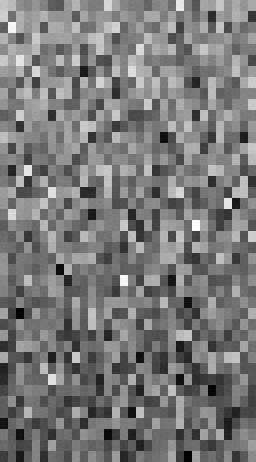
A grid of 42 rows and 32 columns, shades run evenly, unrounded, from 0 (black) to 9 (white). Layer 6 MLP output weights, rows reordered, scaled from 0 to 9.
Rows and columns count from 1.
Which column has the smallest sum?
25
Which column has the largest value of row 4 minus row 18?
12
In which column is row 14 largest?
32
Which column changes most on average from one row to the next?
3
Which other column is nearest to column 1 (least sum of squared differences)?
28
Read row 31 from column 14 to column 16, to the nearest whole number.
1 4 6
